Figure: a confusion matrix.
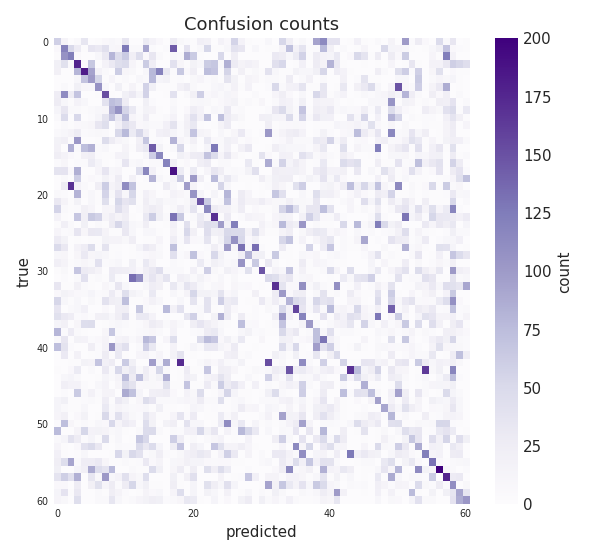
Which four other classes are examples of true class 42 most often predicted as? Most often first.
18, 31, 36, 14
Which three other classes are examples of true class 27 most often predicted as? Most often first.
29, 25, 51
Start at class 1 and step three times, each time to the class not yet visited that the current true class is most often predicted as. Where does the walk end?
3
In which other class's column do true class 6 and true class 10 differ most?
50
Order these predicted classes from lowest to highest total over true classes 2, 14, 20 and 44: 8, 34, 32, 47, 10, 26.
26, 34, 8, 32, 10, 47
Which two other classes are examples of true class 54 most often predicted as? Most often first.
43, 36
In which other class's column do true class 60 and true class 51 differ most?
59
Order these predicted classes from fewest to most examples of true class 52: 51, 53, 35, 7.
35, 51, 53, 7
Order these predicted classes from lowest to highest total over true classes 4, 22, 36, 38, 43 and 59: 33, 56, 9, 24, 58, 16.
16, 56, 24, 9, 33, 58
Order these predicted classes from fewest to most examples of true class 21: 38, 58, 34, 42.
42, 34, 38, 58
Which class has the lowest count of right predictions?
11
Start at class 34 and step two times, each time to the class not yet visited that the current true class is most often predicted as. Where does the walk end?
31
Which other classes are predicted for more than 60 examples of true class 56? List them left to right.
5, 8, 34, 39, 50, 53
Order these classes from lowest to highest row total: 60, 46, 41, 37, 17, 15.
41, 60, 15, 37, 46, 17
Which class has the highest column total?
58
